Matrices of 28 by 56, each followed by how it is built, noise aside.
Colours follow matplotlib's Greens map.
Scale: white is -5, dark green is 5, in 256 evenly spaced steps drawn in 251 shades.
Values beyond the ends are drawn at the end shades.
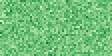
noise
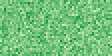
noise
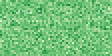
repeating columns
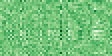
low rank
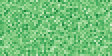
repeating columns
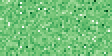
sparse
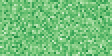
noise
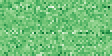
uneven rows
